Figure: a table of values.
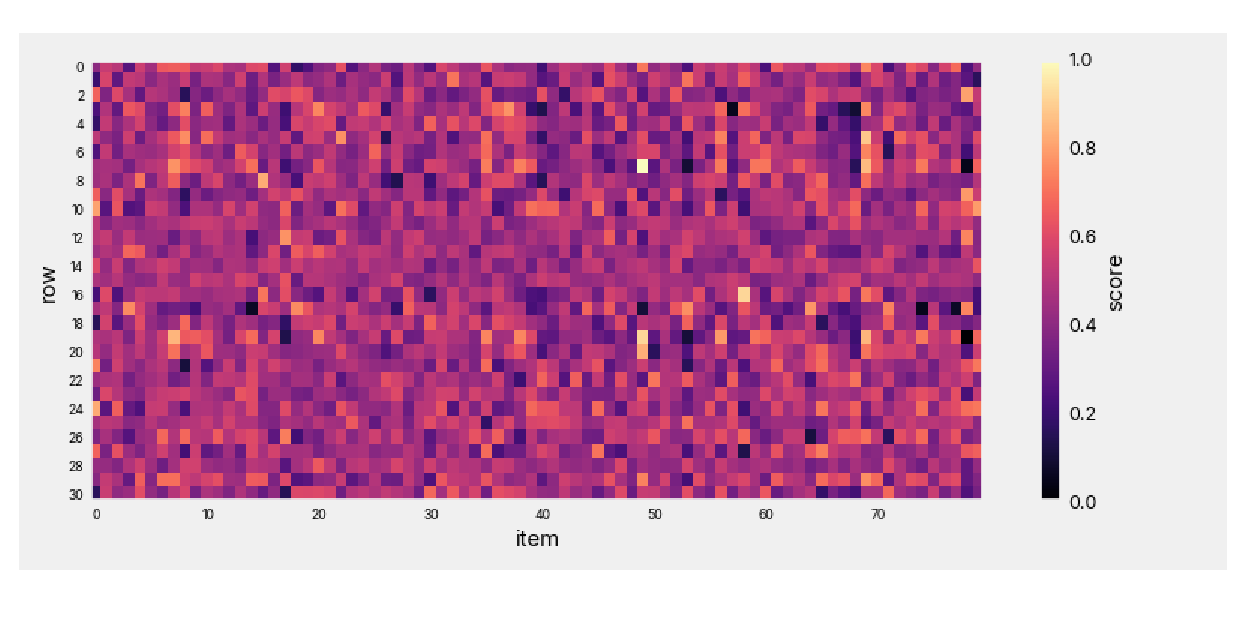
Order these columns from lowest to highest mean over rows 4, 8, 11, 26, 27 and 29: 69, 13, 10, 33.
13, 10, 33, 69
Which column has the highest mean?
69
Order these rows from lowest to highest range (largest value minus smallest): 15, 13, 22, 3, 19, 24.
15, 13, 22, 24, 3, 19
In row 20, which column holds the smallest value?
50
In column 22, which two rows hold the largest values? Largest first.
5, 10
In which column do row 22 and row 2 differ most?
64
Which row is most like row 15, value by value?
11
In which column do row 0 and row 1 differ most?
53
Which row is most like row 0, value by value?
29
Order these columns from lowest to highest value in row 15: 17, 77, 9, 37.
37, 77, 9, 17
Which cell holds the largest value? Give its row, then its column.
7, 49
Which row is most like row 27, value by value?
21
